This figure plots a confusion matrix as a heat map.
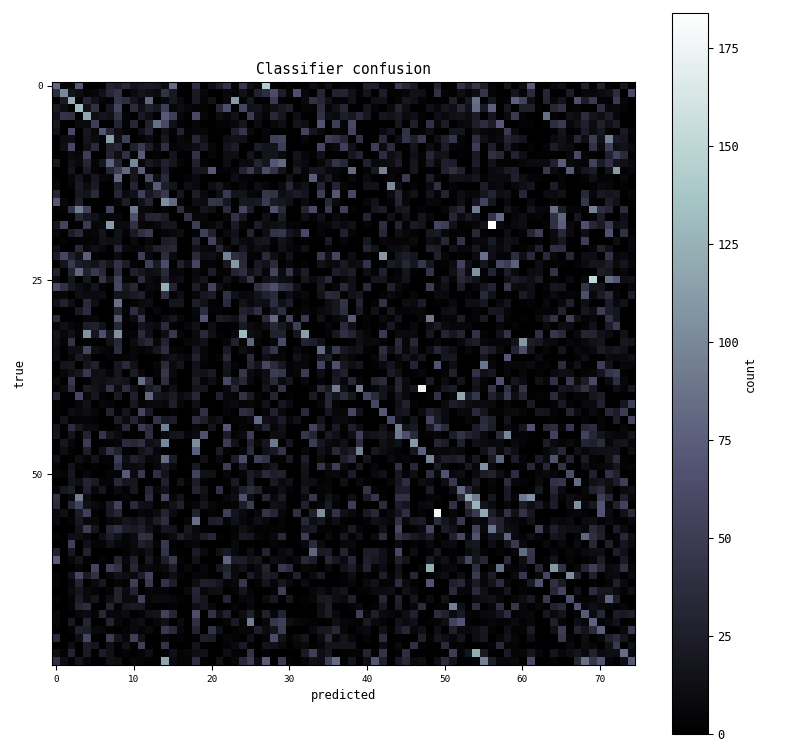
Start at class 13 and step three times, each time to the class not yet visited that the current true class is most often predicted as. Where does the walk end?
14
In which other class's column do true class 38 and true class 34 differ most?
11
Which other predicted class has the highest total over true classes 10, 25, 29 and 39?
69
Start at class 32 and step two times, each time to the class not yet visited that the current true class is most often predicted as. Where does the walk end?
54
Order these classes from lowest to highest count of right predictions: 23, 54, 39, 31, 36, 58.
31, 36, 58, 39, 23, 54
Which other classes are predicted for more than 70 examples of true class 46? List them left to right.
14, 18, 28
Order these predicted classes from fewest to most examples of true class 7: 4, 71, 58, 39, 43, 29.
43, 4, 58, 39, 29, 71
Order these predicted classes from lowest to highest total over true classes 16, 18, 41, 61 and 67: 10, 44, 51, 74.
74, 44, 51, 10
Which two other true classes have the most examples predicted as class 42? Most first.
22, 11
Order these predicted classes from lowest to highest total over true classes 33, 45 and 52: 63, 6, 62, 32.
63, 62, 6, 32
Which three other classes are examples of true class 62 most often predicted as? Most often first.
48, 64, 57
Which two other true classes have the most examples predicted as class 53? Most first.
61, 54
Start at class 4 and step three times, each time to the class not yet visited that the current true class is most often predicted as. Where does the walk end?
71
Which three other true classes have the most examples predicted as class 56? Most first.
18, 57, 3
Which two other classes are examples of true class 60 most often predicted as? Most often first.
33, 44
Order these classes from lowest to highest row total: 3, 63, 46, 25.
63, 25, 46, 3
